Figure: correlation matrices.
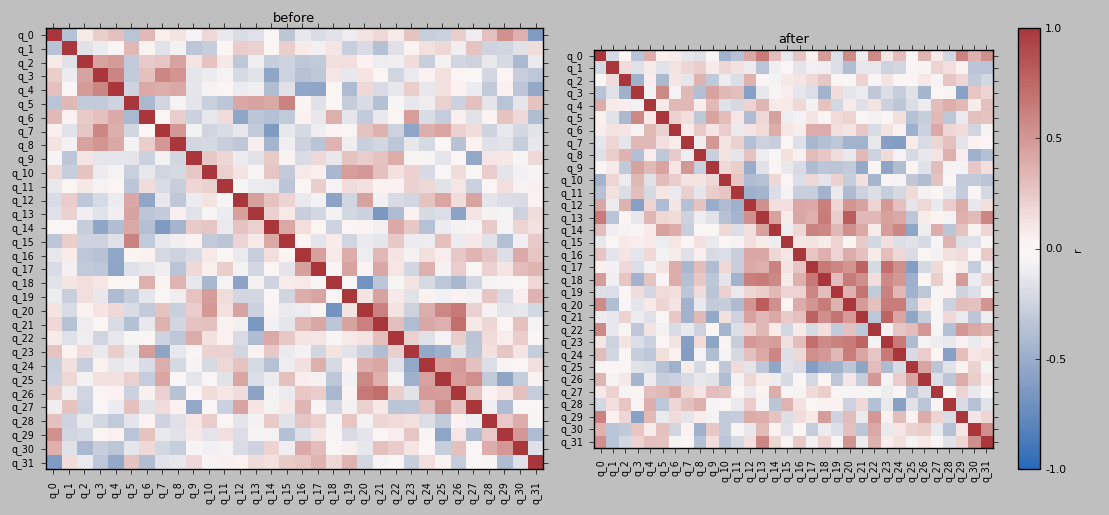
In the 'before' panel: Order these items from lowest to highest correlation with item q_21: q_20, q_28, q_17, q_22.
q_28, q_22, q_17, q_20
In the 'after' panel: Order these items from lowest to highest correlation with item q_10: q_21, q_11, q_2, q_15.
q_2, q_15, q_21, q_11
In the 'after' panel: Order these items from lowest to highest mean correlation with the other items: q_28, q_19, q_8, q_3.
q_3, q_28, q_8, q_19
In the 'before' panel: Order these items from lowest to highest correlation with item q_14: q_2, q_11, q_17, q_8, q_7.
q_7, q_8, q_2, q_11, q_17
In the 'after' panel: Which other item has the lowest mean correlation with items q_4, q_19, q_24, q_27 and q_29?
q_25
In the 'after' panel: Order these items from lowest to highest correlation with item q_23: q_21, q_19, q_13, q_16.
q_16, q_13, q_19, q_21
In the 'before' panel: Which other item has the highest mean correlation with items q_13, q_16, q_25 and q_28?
q_27
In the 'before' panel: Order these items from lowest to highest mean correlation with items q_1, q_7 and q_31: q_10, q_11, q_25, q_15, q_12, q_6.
q_10, q_6, q_11, q_12, q_15, q_25
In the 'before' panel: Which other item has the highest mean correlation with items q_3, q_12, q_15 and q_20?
q_25
